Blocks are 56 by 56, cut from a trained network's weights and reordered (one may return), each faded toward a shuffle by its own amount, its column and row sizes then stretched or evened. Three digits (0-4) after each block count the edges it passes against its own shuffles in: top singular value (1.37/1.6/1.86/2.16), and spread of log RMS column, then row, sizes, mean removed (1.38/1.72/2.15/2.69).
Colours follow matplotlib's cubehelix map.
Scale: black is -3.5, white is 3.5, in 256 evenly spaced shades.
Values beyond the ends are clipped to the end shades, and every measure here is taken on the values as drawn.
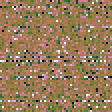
2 0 4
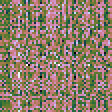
4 2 0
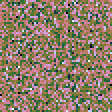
0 1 0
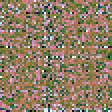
1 3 4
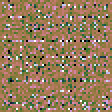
3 3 3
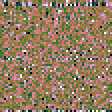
3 1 2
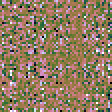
2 4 3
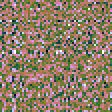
4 2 3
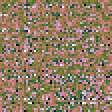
0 2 4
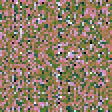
2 3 0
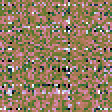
4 3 3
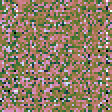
2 3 3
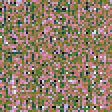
2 2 2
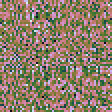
4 1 0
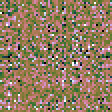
2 3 2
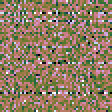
4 0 2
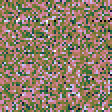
2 2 1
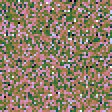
0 2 1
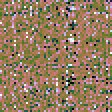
3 3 0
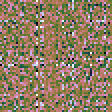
3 4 2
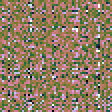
4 4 2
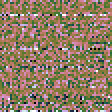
3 0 4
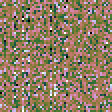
0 4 1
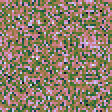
3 1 0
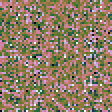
1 3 2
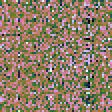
2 3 1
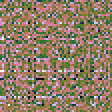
4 1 3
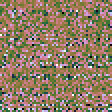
2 0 4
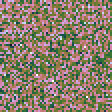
0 0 1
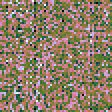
2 2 0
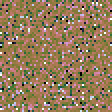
0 1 1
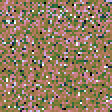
1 0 0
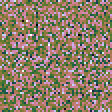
1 1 2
